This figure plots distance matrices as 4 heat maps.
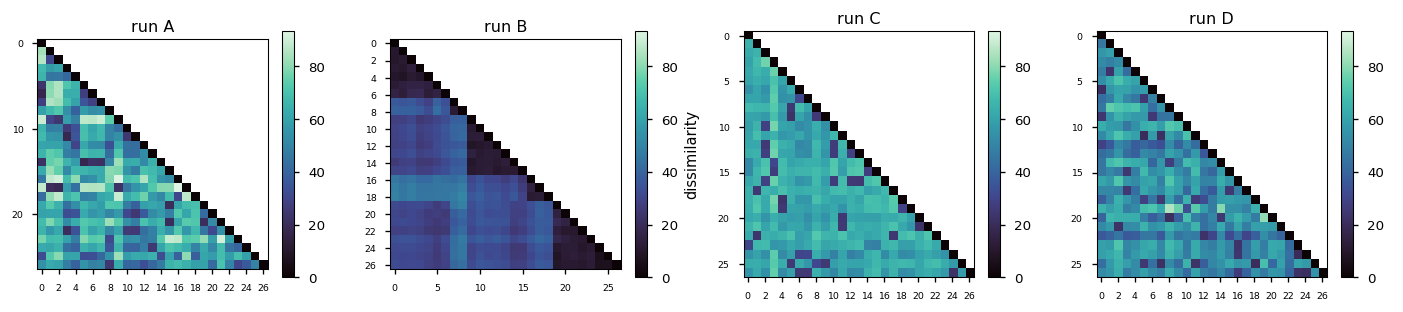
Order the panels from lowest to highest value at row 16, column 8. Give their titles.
run B, run C, run D, run A
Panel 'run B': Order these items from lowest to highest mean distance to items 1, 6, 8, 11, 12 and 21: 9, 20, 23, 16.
9, 20, 23, 16
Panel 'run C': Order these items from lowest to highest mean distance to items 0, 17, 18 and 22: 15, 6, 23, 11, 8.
23, 6, 15, 11, 8
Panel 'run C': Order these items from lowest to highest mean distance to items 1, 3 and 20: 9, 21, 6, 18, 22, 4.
22, 21, 9, 6, 4, 18
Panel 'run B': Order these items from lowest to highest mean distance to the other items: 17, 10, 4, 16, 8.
4, 10, 16, 17, 8
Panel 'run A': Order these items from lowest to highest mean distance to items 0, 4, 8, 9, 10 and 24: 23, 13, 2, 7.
13, 23, 2, 7
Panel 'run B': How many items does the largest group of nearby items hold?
8
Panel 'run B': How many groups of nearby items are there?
5
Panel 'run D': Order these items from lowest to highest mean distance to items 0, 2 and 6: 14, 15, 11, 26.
15, 14, 26, 11
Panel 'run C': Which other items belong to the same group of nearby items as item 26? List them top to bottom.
6, 7, 24
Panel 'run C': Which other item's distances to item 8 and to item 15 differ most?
3
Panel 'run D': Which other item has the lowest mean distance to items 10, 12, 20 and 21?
22
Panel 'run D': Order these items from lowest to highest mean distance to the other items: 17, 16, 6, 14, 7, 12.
12, 7, 17, 6, 16, 14
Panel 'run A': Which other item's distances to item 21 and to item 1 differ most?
15
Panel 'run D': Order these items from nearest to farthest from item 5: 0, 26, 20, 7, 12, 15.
7, 12, 20, 0, 26, 15
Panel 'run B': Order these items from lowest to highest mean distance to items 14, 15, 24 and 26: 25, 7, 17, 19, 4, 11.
25, 19, 11, 4, 17, 7
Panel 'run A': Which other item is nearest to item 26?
8
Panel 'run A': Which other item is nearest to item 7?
14
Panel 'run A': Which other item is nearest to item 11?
3
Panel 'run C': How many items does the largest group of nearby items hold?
5
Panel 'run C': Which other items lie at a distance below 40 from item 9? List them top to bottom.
5, 8, 25
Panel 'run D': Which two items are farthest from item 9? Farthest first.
19, 10
